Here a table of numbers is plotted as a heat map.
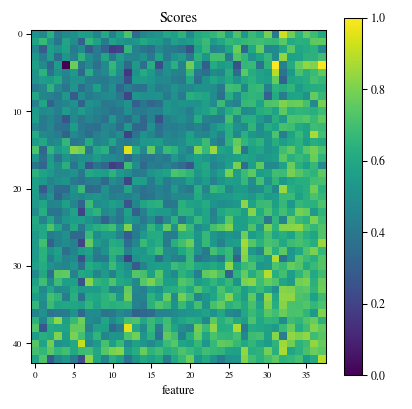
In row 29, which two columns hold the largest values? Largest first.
31, 27
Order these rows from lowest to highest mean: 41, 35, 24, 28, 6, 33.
6, 24, 28, 33, 35, 41
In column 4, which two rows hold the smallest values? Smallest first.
4, 11
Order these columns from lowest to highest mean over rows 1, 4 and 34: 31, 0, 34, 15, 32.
0, 15, 32, 34, 31
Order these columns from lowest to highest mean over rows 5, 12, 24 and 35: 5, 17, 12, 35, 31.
12, 17, 5, 35, 31
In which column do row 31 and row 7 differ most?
30
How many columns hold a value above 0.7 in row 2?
3
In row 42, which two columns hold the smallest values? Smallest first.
6, 2
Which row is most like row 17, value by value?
2
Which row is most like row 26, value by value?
22
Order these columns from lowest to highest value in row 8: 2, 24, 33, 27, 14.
24, 2, 14, 33, 27
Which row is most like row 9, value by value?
36
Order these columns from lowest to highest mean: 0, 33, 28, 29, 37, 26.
0, 26, 29, 28, 33, 37
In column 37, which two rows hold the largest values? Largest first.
4, 42
